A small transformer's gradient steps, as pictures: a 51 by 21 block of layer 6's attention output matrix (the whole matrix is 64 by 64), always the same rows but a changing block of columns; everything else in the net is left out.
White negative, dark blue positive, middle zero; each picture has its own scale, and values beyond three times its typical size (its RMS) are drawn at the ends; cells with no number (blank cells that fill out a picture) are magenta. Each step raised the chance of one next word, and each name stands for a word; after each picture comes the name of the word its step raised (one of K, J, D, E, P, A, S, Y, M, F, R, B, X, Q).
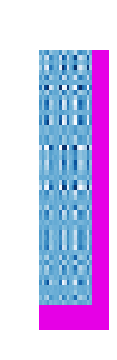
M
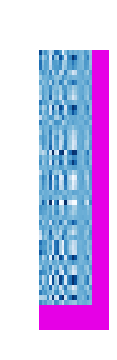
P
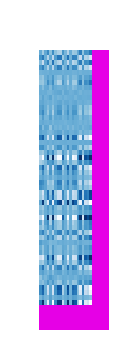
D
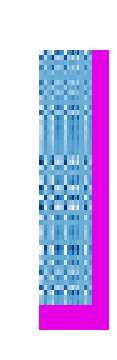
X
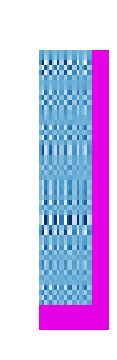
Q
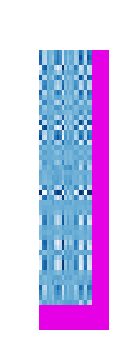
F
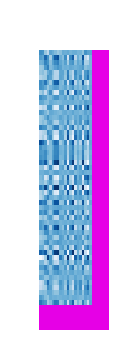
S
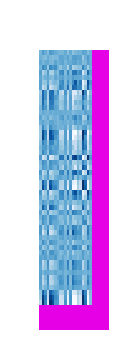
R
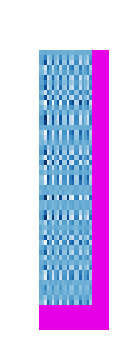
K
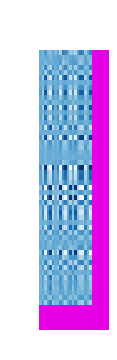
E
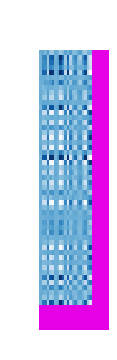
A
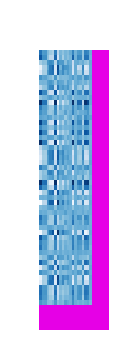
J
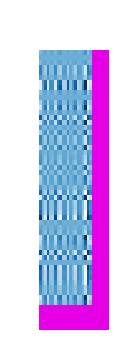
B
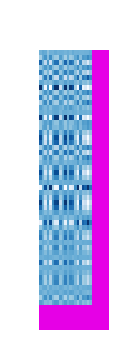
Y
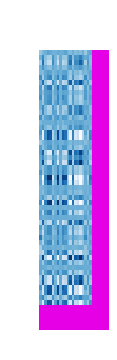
P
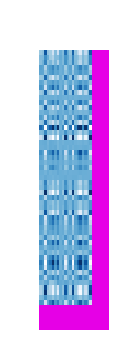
F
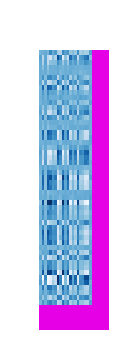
P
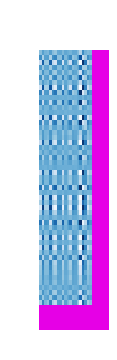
Y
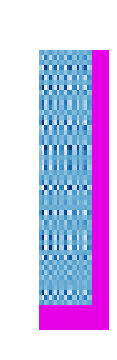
M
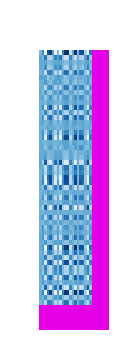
X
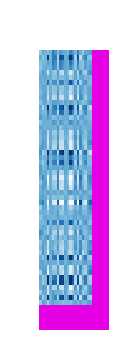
P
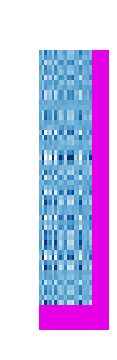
D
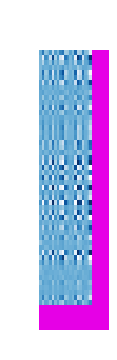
S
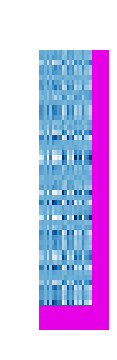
D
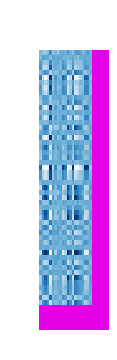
E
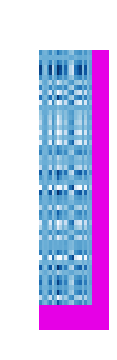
J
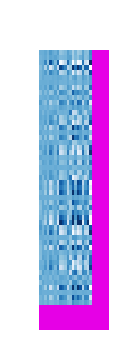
Q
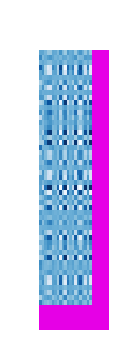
J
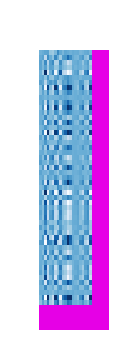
B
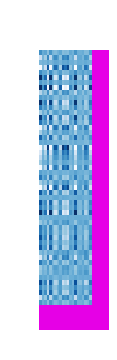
M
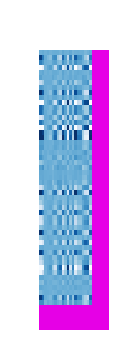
F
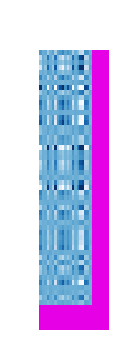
M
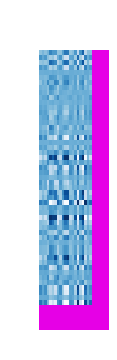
D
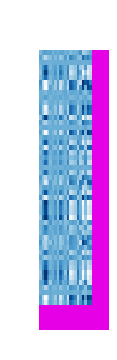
B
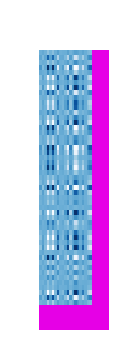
M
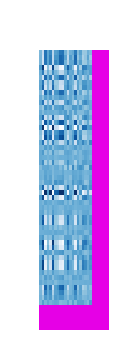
F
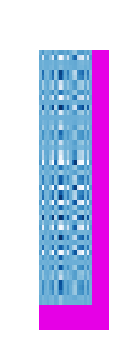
S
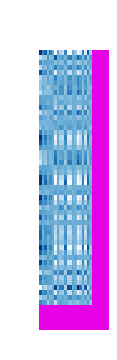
X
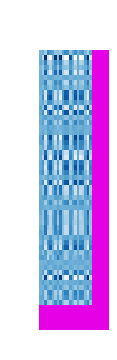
A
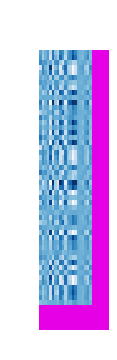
J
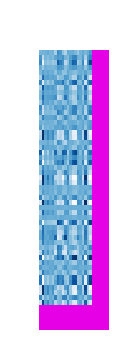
P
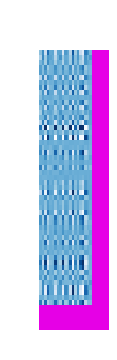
F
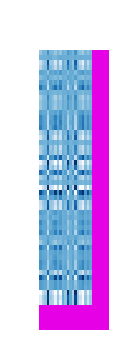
R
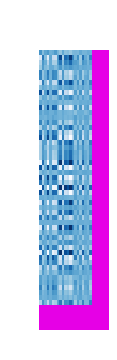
S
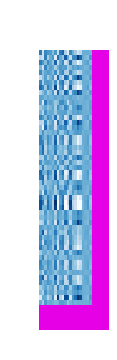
Y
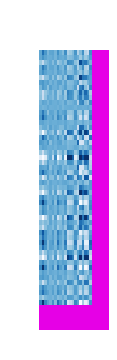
D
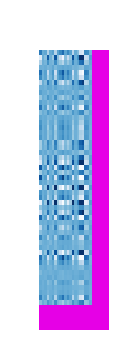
S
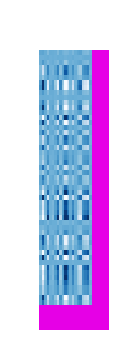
B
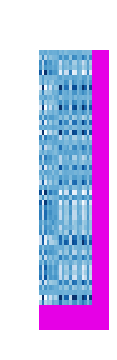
B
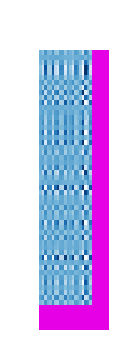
J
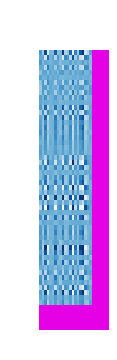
X
